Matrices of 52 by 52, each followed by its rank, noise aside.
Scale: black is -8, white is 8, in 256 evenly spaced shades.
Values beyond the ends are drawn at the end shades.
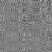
three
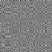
two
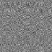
five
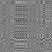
two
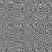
five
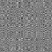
three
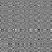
two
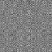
four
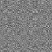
four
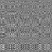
three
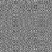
four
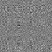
five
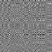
three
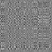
three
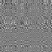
three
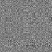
five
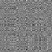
four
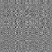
three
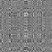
two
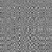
three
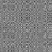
three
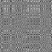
two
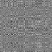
five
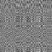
two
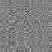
four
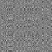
four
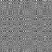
two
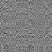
four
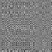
three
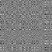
two
